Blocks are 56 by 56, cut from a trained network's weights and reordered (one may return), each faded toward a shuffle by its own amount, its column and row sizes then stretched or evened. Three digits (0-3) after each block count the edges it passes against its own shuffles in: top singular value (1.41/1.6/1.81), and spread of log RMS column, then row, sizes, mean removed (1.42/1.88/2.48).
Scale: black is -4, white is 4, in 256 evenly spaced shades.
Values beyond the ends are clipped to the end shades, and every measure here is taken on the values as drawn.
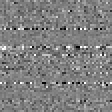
3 0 3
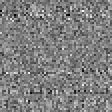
2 0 2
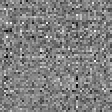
3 2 1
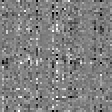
1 3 2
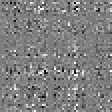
2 3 3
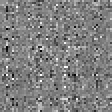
2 3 2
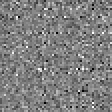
2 1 2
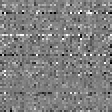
2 2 3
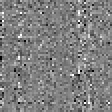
0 3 1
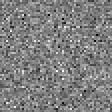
2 0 2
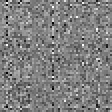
3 3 0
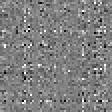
2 3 2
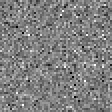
1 0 1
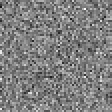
2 1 0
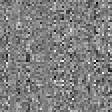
3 3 0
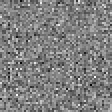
1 1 1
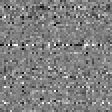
2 1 3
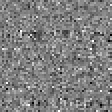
1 1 2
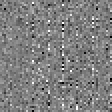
2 3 0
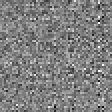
2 2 0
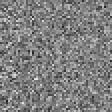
3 1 0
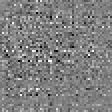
0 2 3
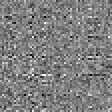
3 2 2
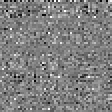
0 1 3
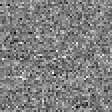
0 0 1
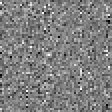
0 2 0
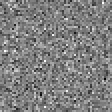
0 2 0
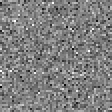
1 0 0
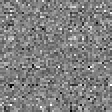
3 1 1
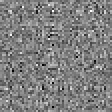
3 2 1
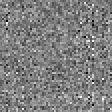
0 2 0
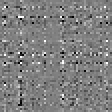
1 3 3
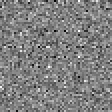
2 0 1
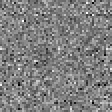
2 1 1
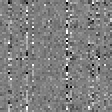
2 3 1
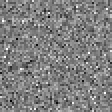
0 0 0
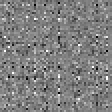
0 3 2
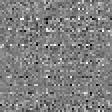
0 2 3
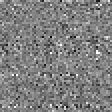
2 1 2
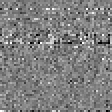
1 0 3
